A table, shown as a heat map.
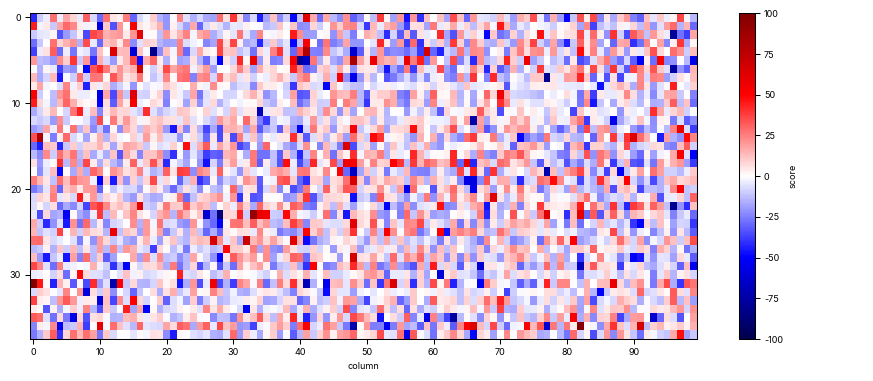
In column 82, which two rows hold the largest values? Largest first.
36, 23
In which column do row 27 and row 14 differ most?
1
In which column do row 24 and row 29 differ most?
67
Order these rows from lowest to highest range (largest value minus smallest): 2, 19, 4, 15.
15, 19, 2, 4
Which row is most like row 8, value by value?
32
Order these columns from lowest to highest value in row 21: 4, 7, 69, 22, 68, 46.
4, 46, 68, 22, 7, 69
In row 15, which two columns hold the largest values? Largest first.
47, 23
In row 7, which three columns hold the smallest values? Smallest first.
77, 48, 4
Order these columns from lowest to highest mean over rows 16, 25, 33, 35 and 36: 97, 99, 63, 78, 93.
93, 99, 63, 78, 97
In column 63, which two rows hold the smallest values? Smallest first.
35, 31
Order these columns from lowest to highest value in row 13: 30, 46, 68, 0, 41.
68, 0, 41, 46, 30
